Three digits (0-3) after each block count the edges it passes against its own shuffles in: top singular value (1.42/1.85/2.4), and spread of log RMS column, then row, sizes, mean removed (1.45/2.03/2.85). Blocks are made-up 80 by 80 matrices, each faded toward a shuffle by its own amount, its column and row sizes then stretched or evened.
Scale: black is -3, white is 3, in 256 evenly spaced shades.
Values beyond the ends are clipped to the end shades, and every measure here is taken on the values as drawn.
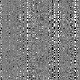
3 3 1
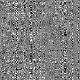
2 3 2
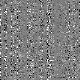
0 3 2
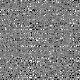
2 1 3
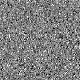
2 0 1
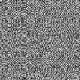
3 1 1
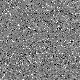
0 0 1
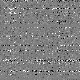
0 1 3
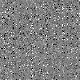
0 2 1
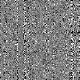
2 3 1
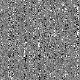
1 3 1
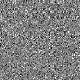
2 1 1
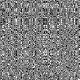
3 3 0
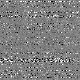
0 1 3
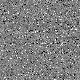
0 0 1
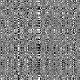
3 3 2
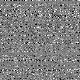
1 0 3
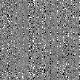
1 3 1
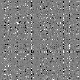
2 3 2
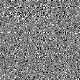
2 1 2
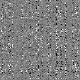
0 3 1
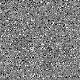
1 0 2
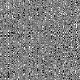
2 3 1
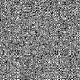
2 1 1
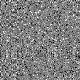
2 0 0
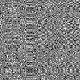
3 0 1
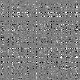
1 3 3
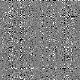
2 3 2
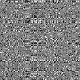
3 1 2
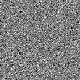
2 0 0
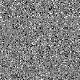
1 0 2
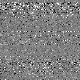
1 0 3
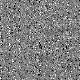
0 2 0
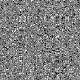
2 1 1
